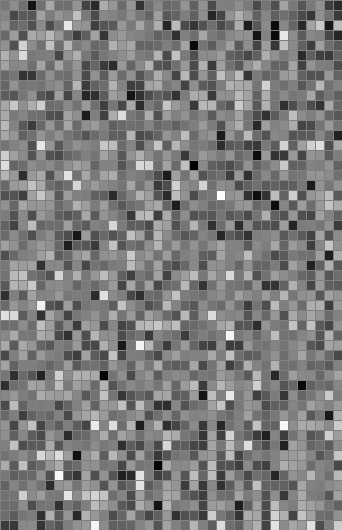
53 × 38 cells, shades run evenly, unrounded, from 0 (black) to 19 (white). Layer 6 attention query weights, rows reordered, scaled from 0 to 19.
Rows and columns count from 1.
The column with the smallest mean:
29
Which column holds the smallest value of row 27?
35
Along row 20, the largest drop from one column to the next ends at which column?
34
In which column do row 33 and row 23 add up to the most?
18
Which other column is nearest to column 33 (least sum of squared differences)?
17
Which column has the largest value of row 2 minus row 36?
9
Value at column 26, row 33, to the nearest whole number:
13
